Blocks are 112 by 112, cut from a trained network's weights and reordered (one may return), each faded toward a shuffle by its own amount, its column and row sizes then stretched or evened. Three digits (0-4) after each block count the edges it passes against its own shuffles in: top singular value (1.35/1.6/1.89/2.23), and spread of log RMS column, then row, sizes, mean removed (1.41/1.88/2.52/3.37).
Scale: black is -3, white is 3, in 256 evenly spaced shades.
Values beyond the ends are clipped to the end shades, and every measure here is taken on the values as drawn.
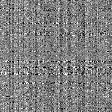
4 0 4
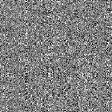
2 3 1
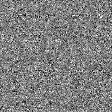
0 1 2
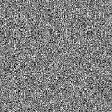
3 2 1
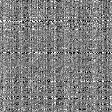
4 0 4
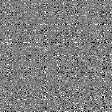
0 3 4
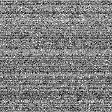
4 1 1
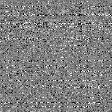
0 1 4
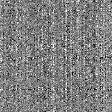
3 2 2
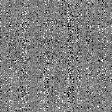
0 4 2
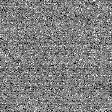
1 1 1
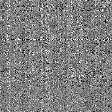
1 2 3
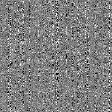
1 4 1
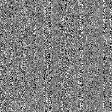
1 4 0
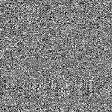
2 0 3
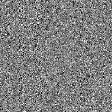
1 3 0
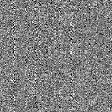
3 3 0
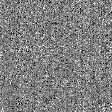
0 1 2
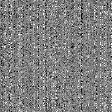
2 4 2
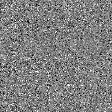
0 2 2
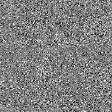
1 1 3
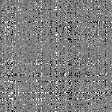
2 4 4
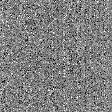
0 2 0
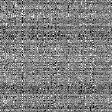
4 4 1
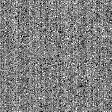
2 0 2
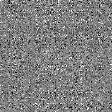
0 3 2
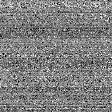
3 0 2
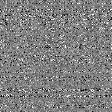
0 1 4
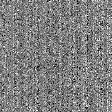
2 3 0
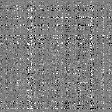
1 4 4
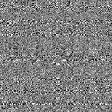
3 1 4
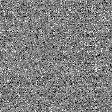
0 1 1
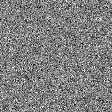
1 0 2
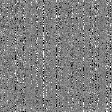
1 4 0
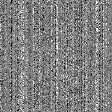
4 4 0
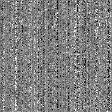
3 4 1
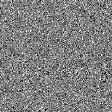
1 2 2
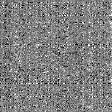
2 2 3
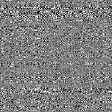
3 2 4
